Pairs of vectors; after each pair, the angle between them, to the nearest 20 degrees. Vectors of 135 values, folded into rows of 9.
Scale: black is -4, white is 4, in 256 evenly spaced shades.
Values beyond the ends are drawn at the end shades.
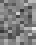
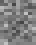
60 degrees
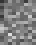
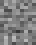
100 degrees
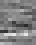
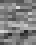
140 degrees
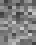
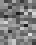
40 degrees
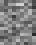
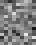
60 degrees
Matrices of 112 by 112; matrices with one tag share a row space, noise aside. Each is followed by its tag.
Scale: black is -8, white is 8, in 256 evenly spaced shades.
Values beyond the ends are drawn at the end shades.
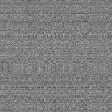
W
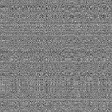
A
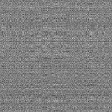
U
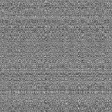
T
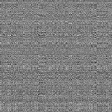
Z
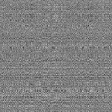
U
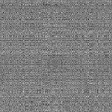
U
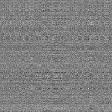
U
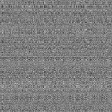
W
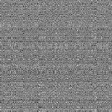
Z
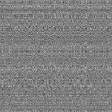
W
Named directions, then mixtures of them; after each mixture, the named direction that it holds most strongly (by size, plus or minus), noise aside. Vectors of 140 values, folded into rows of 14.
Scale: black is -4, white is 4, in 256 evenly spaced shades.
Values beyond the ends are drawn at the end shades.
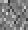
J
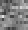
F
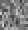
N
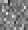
J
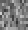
N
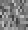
N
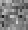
F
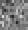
N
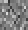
J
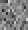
J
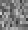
N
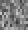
N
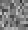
N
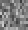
N
